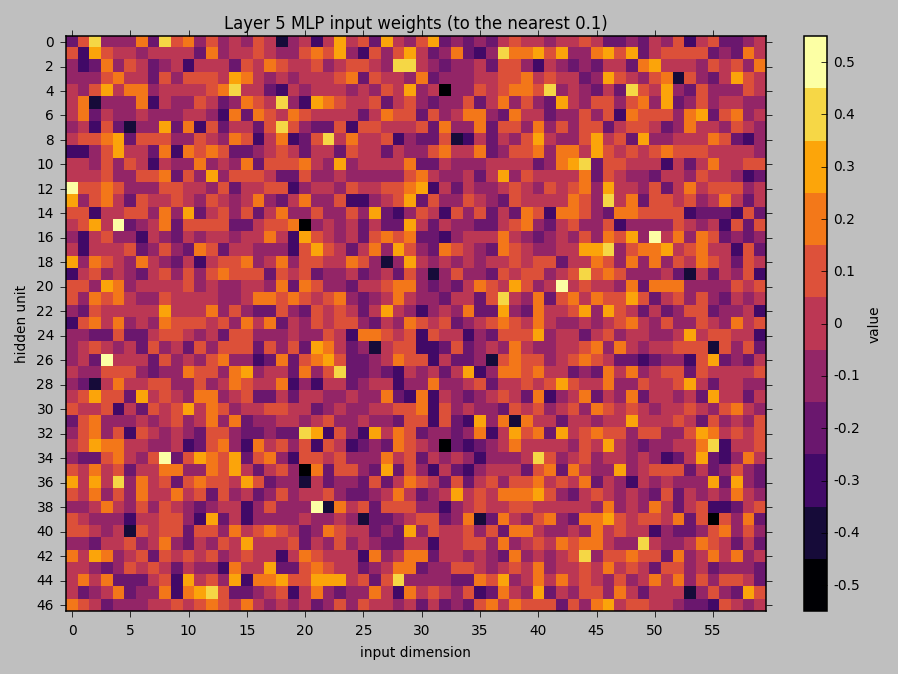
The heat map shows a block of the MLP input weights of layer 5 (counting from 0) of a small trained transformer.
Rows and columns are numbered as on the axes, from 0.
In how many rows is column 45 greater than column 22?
16
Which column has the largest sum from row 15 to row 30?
46
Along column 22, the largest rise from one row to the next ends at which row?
8
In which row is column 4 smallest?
30
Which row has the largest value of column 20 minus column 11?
32
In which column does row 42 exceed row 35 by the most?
20
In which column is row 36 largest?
4
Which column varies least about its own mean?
7
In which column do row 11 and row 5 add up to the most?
37
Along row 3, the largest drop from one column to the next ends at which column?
52
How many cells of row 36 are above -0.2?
48
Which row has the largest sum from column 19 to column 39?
44
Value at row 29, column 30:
0.2
